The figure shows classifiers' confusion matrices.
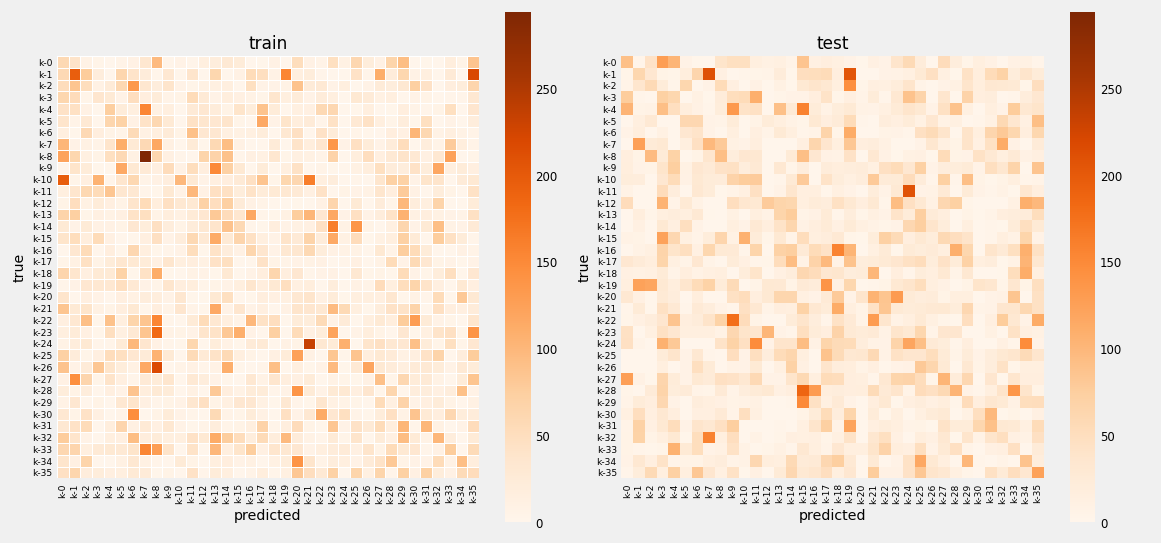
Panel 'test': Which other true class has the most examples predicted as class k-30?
k-31
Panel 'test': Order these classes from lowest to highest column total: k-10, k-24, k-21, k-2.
k-2, k-10, k-21, k-24
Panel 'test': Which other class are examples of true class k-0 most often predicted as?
k-3
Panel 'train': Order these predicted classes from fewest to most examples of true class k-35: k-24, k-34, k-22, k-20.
k-24, k-22, k-34, k-20
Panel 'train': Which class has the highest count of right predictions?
k-1
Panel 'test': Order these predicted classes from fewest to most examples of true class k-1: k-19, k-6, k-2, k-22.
k-22, k-2, k-6, k-19
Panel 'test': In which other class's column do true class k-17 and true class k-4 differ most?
k-15
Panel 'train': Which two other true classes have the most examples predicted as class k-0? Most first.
k-10, k-8
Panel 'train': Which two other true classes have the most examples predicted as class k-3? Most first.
k-10, k-26
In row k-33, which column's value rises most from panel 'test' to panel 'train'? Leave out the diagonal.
k-7
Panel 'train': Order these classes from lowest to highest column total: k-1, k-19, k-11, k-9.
k-9, k-19, k-11, k-1
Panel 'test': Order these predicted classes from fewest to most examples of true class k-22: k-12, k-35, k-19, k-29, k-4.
k-12, k-19, k-29, k-4, k-35
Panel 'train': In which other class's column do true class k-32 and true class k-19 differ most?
k-13
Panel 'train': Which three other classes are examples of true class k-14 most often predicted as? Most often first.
k-23, k-25, k-32
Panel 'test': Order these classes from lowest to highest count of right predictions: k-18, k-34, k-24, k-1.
k-18, k-1, k-34, k-24
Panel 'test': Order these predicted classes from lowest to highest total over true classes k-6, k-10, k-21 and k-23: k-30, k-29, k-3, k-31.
k-30, k-31, k-3, k-29
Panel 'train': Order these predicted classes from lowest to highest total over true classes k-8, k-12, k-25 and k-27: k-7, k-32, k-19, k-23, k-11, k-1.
k-19, k-11, k-32, k-23, k-1, k-7
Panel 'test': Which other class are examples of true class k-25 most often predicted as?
k-17
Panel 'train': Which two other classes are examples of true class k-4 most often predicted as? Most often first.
k-7, k-17
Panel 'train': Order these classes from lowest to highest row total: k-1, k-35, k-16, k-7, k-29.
k-29, k-16, k-35, k-7, k-1
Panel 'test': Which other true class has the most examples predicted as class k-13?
k-4
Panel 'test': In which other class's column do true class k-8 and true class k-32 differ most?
k-7
